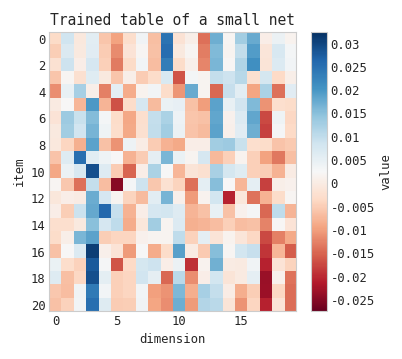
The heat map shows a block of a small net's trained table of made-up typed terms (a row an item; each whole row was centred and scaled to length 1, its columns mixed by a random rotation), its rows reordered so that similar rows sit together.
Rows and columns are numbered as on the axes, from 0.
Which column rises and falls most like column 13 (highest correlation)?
16
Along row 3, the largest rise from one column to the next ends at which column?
11
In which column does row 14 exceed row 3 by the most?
10
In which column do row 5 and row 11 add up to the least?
5
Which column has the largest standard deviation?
9
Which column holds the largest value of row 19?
3
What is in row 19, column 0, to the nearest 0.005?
-0.005
